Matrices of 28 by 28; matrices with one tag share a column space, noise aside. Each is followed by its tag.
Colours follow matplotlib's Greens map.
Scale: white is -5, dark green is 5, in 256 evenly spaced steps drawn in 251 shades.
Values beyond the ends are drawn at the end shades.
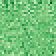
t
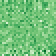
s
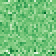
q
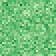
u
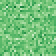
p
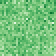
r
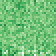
s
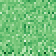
q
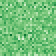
p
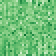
r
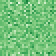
t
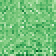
s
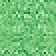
q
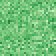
u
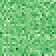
p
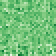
s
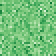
u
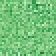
t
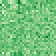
t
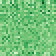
t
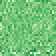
q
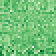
s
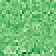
q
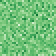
p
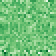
q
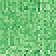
s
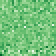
s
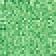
r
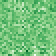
s
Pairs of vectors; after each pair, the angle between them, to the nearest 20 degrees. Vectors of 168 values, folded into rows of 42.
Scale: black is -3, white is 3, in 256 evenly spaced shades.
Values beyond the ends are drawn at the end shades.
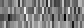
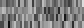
60 degrees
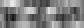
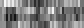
40 degrees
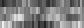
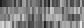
40 degrees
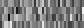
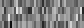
140 degrees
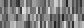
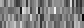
40 degrees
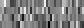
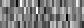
60 degrees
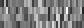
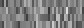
20 degrees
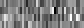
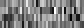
160 degrees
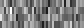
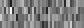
20 degrees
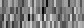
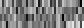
80 degrees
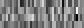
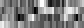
60 degrees
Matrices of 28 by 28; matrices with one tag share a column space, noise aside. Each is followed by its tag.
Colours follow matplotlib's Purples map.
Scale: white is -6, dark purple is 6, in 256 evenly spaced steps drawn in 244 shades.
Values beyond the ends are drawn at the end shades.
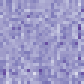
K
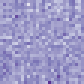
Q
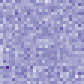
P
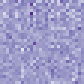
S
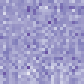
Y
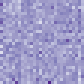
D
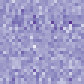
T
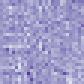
Y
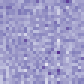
Y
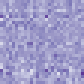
K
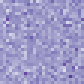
P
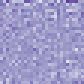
S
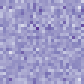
T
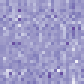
K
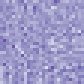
Y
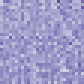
Q
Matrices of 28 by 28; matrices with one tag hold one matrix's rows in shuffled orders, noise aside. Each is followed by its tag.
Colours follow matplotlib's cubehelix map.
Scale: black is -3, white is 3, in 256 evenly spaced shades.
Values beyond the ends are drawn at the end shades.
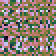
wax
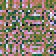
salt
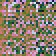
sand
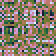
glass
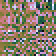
sand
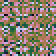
wax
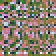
wax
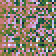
sand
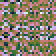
wax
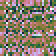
salt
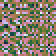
wax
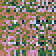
sand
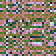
salt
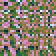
wax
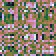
glass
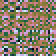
wax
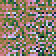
sand
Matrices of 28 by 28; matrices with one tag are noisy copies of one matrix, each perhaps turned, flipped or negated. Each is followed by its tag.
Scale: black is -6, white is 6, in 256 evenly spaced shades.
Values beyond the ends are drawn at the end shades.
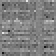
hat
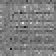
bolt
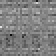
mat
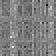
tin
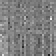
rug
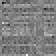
hat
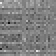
rug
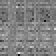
mat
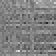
rug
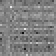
bolt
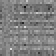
bolt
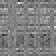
mat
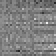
rug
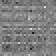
bolt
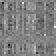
hat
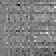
rug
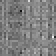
mat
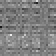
mat
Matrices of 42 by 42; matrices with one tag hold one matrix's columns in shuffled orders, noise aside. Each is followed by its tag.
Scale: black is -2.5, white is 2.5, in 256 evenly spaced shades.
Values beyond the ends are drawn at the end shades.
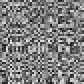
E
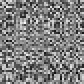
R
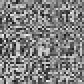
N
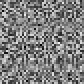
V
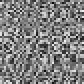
V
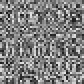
N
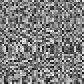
E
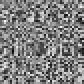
N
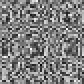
N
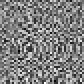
E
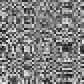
E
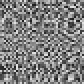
R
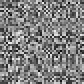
V
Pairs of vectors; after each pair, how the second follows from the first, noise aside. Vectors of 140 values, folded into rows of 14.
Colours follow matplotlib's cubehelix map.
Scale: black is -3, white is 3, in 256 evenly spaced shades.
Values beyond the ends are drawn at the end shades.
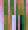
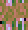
wrapped around, partly zeroed.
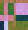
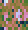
wrapped around, partly zeroed.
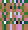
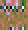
reversed, partly zeroed.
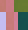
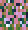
shuffled.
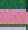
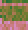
reversed, negated, shrunk.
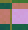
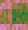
negated, shrunk.
